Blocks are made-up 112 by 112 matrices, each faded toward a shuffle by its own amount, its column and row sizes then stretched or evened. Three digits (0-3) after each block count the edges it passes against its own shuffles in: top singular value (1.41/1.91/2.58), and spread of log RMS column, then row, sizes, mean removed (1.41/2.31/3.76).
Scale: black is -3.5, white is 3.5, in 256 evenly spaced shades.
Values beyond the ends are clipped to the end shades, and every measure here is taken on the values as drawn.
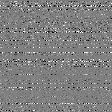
2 0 3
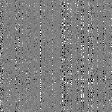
2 3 1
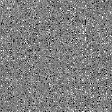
0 2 1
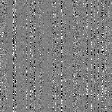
1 3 1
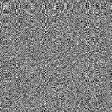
3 2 1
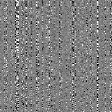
3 3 0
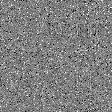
1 0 0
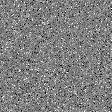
1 0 0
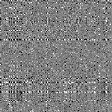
3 2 2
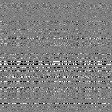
3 1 3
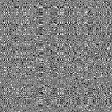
3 1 2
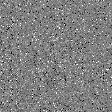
0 1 0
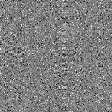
2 1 0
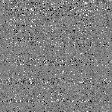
1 1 2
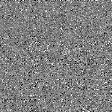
0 1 2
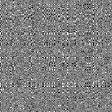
3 2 2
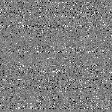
1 1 2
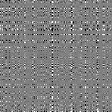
3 3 3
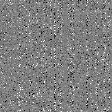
0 2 1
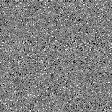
1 0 1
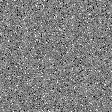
0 0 0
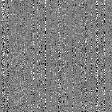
1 3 1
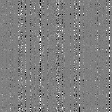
2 3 1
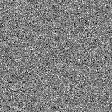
1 0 0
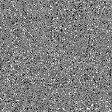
1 1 1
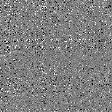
0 2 2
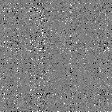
0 2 2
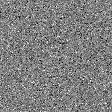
0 0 0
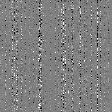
1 3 0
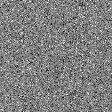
0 1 0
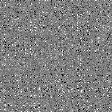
0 2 2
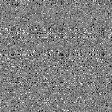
2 0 2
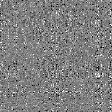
2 2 1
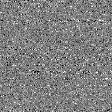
1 0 2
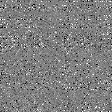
0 1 2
